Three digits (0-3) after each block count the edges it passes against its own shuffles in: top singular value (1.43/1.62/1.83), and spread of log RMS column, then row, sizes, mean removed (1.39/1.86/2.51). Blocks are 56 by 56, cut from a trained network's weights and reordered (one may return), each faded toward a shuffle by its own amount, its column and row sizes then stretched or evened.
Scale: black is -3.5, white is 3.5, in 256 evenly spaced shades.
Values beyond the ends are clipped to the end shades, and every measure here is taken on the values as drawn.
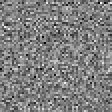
2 0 1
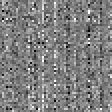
2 3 1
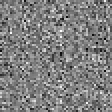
2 2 0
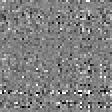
0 2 3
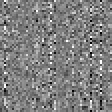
2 3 0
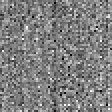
0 2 1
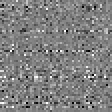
0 2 3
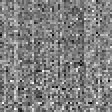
2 0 2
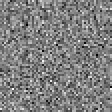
1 1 0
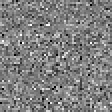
0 1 2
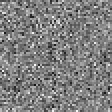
0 1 0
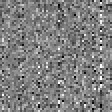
1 3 0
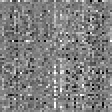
2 2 3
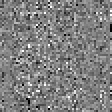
0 3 0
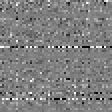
2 1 3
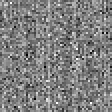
1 0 0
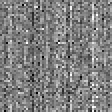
3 2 1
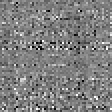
0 1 3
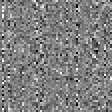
2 3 0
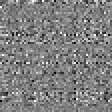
2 1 3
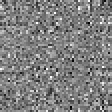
2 2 2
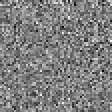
1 1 1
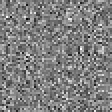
2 2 0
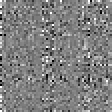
2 3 2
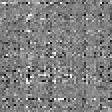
1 2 3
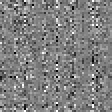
0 3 1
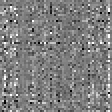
1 3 2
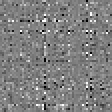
2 3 2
